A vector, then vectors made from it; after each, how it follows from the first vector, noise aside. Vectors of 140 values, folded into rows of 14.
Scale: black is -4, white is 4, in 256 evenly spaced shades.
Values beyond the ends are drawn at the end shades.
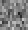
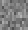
negated, shrunk.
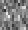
reversed, negated.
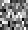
negated, scaled up.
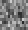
copied.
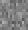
negated, shrunk.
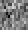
reversed.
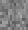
negated, shrunk.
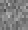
reversed, negated, shrunk.
